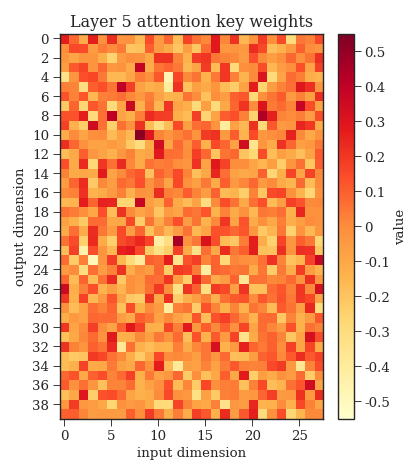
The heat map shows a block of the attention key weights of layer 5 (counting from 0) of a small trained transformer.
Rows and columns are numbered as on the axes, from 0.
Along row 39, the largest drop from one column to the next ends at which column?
21
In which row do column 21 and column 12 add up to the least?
26
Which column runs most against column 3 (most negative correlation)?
2
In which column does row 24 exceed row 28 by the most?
6
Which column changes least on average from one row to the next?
23
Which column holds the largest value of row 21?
12
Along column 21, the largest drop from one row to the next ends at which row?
9
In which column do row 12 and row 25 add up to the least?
19
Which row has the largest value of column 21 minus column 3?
8
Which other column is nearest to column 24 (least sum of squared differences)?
4
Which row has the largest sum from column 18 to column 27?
7
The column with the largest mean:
25
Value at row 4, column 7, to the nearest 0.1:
-0.1
